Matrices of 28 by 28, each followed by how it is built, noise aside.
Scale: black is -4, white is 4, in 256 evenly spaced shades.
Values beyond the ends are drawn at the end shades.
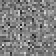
low rank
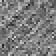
Hankel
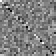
diagonal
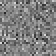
low rank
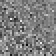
lower triangular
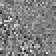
lower triangular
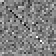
diagonal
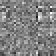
low rank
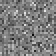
noise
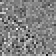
lower triangular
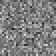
noise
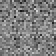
repeating columns
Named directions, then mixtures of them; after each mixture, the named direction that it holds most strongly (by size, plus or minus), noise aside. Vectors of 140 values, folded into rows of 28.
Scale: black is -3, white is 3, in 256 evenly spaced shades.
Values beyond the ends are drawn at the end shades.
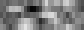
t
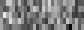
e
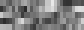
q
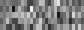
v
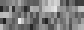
q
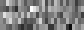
e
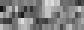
q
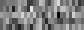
v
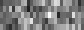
v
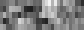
t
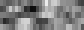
t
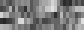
q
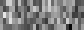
e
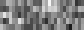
e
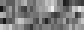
q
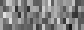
e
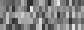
v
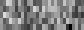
e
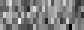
e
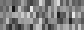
v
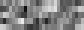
q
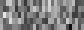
e
